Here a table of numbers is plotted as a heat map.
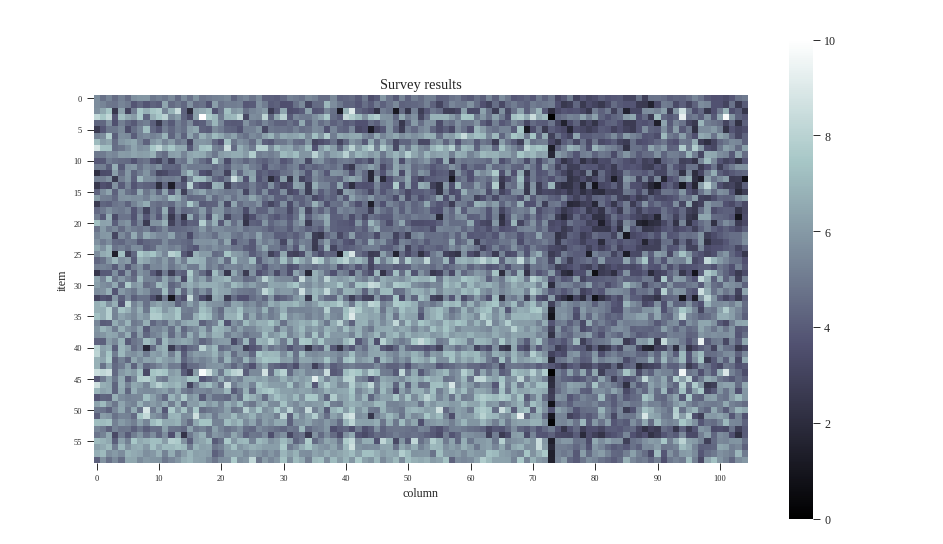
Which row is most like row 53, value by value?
1
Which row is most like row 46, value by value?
8
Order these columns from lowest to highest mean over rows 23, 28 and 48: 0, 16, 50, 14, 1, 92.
0, 1, 92, 14, 16, 50
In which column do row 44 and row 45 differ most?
17
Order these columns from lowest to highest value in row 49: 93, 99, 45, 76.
76, 99, 93, 45
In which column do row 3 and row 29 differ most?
101
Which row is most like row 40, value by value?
20
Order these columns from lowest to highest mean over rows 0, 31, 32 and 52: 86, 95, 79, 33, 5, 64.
79, 86, 95, 5, 64, 33
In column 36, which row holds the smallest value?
22
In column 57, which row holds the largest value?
46
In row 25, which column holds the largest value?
41
